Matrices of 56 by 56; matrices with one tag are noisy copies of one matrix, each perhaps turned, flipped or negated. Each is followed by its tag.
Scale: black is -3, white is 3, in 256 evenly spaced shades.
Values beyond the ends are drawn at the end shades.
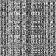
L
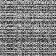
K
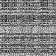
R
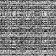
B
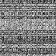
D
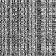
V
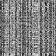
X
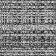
L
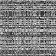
B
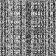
L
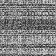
D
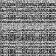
R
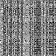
R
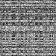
L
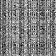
B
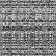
L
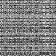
K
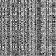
V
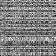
V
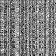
V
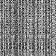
K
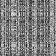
B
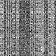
D
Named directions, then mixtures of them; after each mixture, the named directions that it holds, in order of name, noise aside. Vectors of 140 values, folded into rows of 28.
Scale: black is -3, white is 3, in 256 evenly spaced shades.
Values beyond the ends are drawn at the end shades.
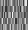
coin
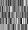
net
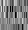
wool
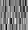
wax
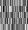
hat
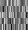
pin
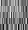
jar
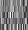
coin, jar.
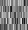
net.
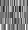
hat, jar, wax.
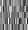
hat, jar, wax.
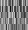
coin, wax, wool.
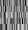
net, wax, wool.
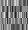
hat, pin, wool.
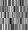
net, pin, wax.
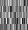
net.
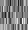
net.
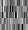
pin, wool.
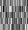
hat.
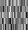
pin.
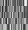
coin, net.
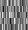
pin, wax.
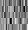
net, wax.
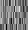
jar, wax.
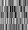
wax, wool.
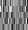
hat, jar.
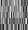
jar.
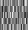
coin.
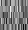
jar, net.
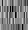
wool.
